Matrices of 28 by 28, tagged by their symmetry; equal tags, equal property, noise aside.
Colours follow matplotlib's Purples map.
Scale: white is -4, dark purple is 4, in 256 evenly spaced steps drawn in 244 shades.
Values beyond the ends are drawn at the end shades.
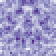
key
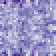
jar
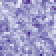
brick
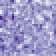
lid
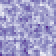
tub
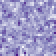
lid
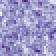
brick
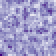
tub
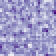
lid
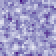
lid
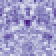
key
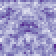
key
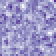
tub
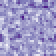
lid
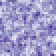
lid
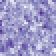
brick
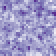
brick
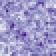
brick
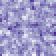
lid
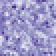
lid
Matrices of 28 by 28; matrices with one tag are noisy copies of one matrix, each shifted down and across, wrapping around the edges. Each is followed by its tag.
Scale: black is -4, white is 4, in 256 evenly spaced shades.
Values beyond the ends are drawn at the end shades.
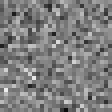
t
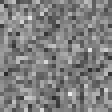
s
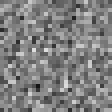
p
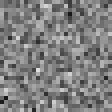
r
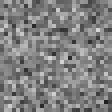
t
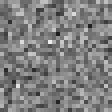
p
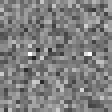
t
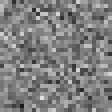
t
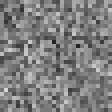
r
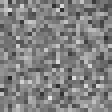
p
